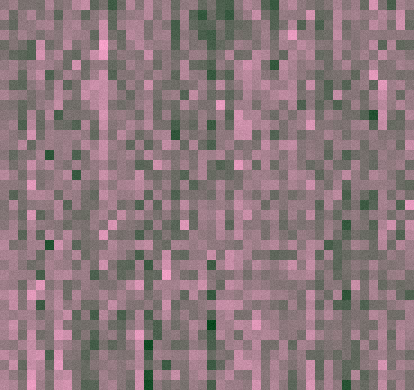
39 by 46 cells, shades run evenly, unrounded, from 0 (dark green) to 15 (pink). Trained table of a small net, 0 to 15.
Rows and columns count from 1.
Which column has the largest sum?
12
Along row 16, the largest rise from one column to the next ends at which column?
7
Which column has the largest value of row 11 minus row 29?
25
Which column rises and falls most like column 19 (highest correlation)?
3
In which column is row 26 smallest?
16
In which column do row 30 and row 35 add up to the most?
4
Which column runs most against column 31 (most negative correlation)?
9
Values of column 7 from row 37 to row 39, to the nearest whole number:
14 11 12
